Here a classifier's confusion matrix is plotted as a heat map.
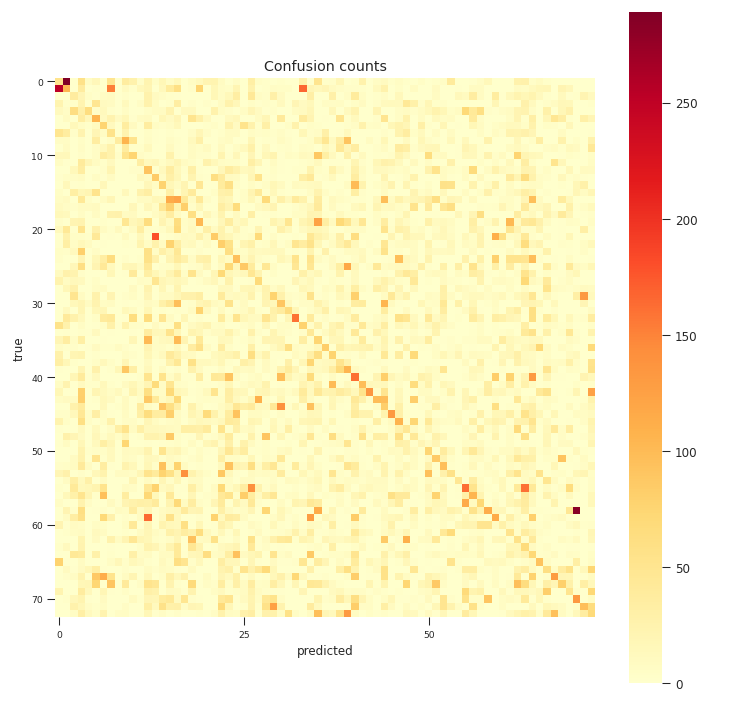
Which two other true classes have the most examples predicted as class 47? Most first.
62, 68
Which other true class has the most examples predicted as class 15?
16
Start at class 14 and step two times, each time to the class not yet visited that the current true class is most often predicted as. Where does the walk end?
64
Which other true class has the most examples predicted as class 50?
53
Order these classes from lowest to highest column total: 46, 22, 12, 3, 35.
46, 35, 22, 3, 12
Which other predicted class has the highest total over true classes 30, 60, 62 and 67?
44
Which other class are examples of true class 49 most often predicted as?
9
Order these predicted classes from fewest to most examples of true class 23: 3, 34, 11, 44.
11, 34, 44, 3
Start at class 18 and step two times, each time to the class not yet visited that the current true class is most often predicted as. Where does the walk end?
55
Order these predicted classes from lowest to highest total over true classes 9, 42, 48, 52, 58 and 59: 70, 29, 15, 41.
29, 41, 15, 70
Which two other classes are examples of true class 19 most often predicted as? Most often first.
35, 61
